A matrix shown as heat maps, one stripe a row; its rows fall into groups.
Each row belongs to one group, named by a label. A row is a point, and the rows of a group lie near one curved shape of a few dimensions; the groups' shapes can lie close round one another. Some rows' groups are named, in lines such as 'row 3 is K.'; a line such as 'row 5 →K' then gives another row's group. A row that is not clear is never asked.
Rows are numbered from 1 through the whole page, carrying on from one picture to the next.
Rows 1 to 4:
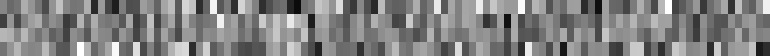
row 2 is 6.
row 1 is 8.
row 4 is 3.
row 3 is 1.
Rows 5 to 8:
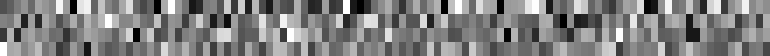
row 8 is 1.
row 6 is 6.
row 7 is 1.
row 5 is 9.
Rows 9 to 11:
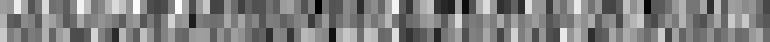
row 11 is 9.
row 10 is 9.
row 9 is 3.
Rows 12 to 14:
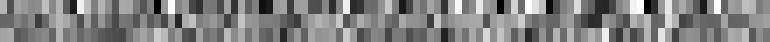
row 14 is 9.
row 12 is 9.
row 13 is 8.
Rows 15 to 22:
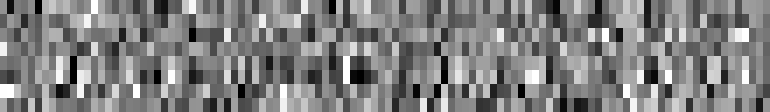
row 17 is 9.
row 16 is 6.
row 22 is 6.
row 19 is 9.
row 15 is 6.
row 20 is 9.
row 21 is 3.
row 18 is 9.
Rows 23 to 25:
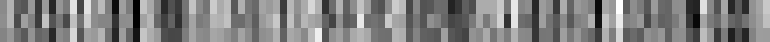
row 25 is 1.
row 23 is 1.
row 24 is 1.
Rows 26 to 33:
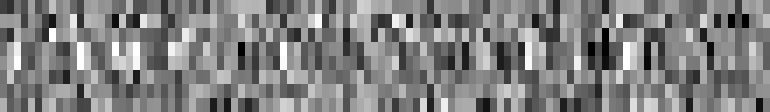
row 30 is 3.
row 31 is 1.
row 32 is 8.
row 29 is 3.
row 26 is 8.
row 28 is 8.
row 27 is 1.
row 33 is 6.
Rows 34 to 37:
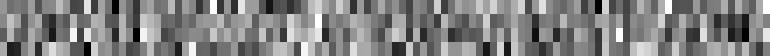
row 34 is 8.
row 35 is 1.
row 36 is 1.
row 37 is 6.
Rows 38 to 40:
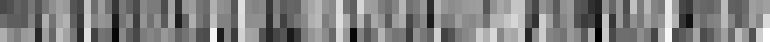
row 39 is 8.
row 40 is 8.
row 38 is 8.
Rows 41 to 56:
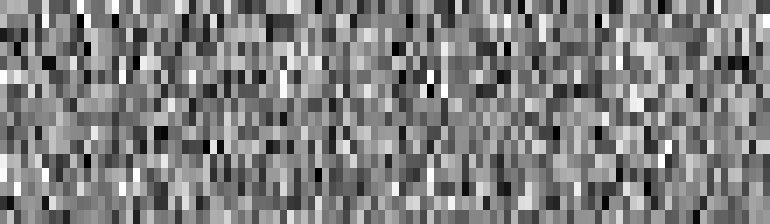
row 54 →3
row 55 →8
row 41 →3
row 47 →6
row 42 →8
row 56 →1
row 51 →8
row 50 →6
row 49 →9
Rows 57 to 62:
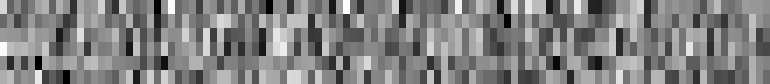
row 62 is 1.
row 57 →9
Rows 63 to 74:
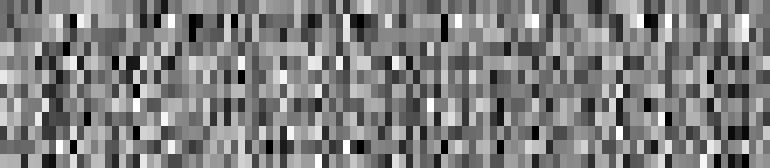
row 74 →1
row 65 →9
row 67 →1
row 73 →9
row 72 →1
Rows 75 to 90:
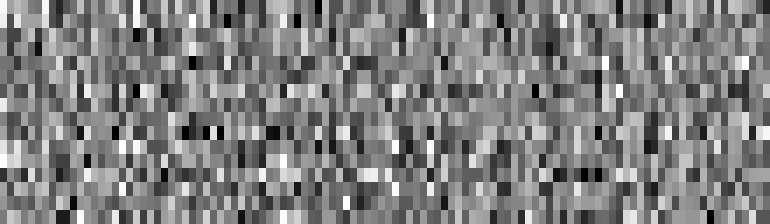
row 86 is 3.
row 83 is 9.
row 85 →3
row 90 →3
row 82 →1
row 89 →9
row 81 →1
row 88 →3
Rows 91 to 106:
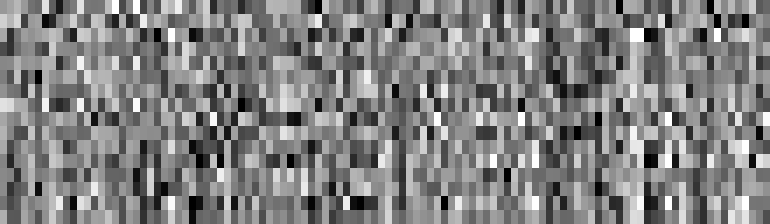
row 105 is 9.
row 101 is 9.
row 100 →6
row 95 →3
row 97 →6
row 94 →8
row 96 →6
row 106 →9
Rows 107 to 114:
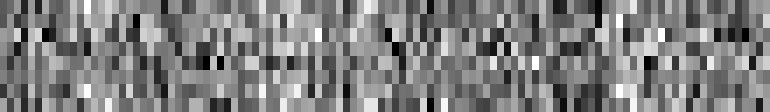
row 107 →6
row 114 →6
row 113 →6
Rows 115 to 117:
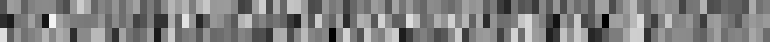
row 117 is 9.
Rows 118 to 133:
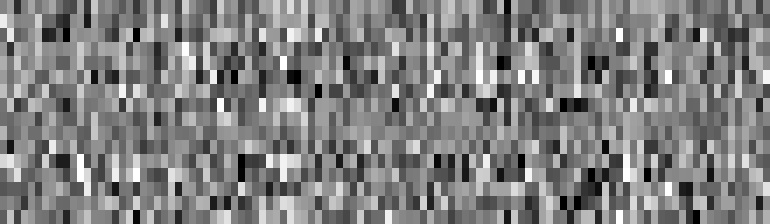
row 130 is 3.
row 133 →1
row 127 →9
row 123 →8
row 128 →8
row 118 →6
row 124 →3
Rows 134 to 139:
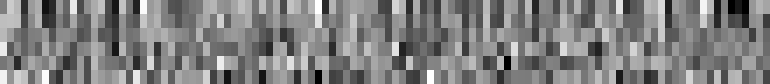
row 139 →3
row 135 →1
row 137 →9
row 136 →9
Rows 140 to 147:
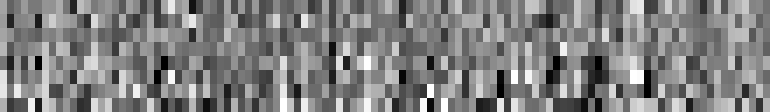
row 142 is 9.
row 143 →9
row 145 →9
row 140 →9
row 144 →6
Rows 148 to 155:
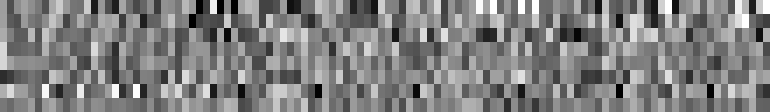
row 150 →6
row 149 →9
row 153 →8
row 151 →9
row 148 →8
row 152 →1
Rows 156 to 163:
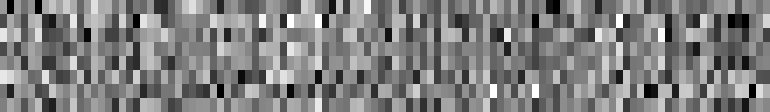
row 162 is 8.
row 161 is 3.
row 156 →6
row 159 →1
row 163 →1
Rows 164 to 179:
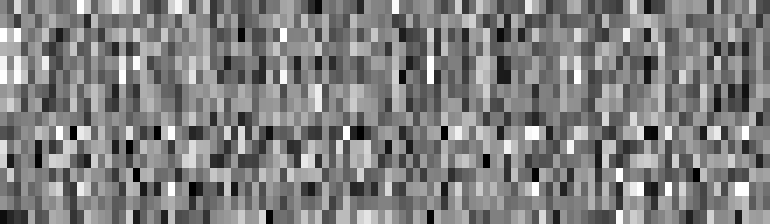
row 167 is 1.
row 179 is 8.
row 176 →1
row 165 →6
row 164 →3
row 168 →3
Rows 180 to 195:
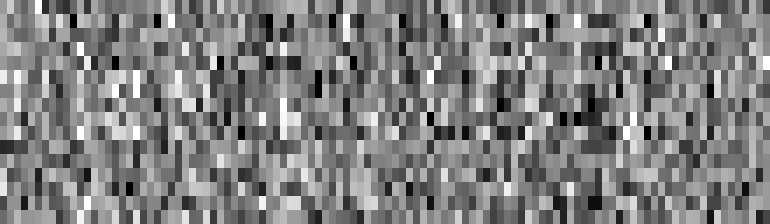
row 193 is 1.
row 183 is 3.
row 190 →8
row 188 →6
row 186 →3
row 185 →3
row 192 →6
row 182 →9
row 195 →3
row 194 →6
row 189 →3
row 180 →1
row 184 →8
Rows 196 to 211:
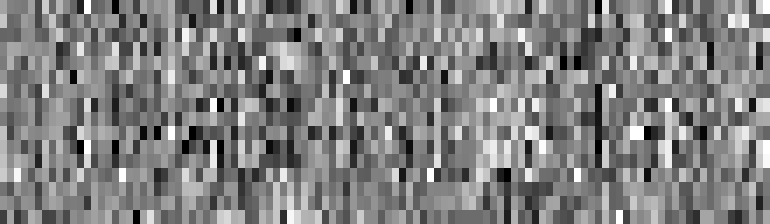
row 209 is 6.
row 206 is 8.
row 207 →8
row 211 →1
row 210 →6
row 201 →9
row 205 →9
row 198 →8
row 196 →8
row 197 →9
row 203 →8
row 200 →6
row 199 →3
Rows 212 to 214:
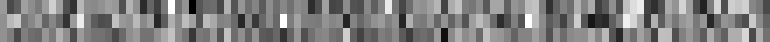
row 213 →3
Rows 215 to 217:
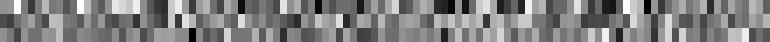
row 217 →9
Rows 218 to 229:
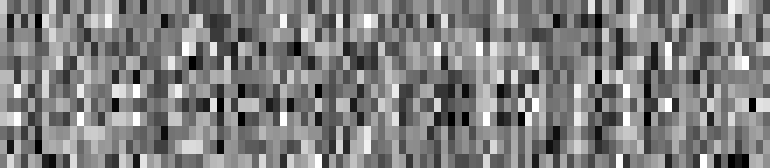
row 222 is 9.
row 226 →3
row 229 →1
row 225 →8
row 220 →6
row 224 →3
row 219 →6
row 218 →9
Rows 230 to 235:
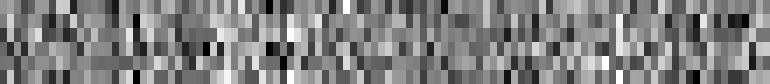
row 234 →9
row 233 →8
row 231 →1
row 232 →1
